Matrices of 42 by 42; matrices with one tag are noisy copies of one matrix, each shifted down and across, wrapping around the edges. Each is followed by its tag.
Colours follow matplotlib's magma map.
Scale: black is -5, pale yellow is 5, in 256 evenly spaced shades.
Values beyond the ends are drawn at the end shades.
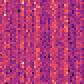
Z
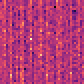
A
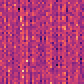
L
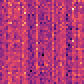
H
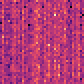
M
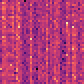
H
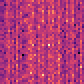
M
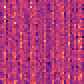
A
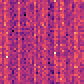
H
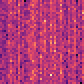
M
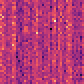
Z
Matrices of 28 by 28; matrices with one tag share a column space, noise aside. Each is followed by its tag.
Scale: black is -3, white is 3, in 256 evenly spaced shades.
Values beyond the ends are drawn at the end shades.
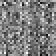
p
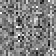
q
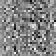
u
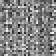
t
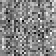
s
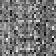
u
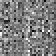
s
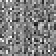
u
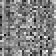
q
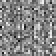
u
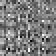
u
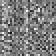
t
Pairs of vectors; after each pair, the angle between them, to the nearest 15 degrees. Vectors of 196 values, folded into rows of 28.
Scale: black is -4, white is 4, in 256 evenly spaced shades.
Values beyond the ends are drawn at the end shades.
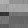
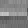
90 degrees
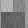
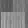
165 degrees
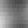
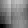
150 degrees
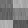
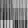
45 degrees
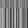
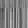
165 degrees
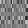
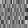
30 degrees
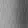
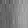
165 degrees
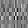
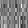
60 degrees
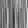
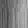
90 degrees
